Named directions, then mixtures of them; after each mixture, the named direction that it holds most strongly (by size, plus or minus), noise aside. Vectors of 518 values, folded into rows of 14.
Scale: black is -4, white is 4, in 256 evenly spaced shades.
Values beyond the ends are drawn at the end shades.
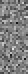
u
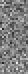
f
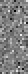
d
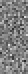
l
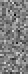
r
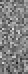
f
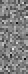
u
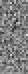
l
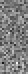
f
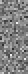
u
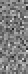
l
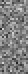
f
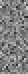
u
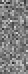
f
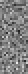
f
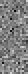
d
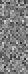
u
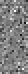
d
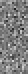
l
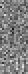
f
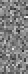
u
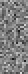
r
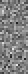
u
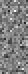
d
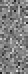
d
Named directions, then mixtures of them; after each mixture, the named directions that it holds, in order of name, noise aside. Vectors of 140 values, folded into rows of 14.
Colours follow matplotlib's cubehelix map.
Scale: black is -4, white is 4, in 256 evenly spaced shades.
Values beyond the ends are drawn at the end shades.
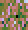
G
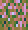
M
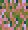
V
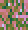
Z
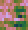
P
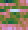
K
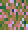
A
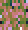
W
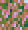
G, W, Z.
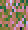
A, W.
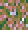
A, M.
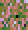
G.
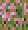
M, P.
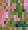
P, Z.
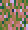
A.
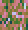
M, W, Z.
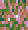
G, V.
